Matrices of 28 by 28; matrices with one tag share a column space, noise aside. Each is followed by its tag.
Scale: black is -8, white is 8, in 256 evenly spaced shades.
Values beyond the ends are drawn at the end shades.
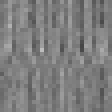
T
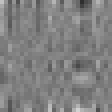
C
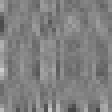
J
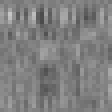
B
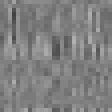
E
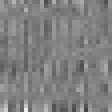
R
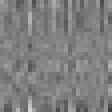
C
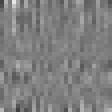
C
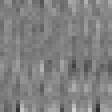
R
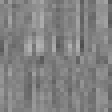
T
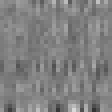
R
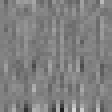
R
